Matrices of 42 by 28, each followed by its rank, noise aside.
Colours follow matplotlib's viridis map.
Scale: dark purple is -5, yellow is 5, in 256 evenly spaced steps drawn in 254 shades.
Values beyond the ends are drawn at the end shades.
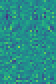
six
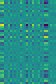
one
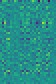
three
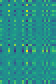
one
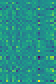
two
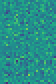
six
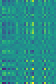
one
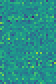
six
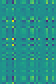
one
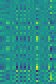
two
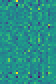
four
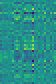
two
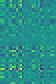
two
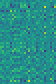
three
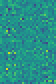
six
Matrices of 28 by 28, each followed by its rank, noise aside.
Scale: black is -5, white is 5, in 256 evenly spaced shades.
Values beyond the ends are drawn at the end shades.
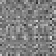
four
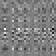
two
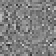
six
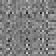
two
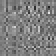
three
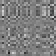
two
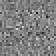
six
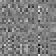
four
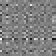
two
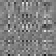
two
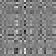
two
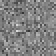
six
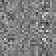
three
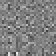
five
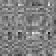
three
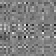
two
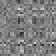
two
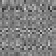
three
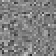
five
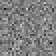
six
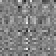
two
